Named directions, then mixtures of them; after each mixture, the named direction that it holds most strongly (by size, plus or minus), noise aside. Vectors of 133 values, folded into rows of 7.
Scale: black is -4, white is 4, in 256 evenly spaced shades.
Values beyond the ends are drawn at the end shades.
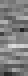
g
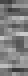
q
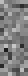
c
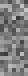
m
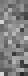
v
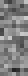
q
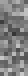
v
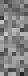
v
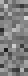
c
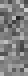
m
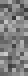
m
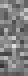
m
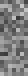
m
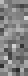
c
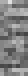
q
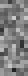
m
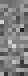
v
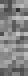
q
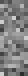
v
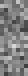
m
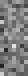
c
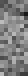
v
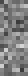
c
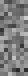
c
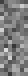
c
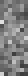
v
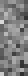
v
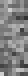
v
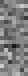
c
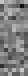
q
